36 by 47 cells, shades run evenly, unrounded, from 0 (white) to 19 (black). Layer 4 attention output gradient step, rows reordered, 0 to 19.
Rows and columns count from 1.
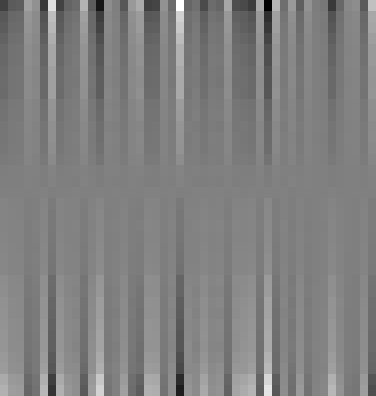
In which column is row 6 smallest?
23
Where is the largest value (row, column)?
1, 34
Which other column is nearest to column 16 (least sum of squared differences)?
46
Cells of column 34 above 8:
25
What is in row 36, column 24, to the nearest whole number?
8
